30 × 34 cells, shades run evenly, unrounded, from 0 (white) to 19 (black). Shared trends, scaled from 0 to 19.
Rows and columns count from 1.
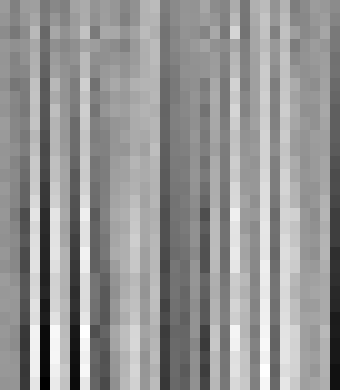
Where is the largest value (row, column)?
30, 5
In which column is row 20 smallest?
9
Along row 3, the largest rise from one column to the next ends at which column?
25
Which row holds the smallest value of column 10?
4
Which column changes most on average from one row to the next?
24
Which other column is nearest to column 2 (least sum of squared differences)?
20
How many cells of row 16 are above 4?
28
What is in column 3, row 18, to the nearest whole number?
13
